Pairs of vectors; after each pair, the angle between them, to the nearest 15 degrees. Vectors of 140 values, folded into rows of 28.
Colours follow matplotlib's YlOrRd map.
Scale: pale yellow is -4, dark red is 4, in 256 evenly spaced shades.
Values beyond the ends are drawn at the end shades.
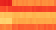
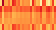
75 degrees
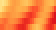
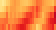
15 degrees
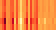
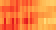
60 degrees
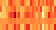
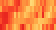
120 degrees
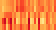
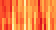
105 degrees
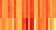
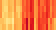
45 degrees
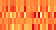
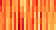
105 degrees
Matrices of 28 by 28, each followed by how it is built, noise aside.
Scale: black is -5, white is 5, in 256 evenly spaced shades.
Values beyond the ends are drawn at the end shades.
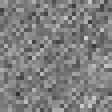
Hankel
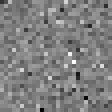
sparse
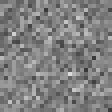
Hankel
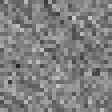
Toeplitz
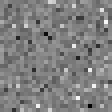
sparse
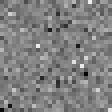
sparse
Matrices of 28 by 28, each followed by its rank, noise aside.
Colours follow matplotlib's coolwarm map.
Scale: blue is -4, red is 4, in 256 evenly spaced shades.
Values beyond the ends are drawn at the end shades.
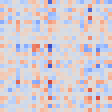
three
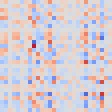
three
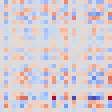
two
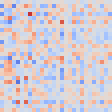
four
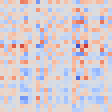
three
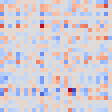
three
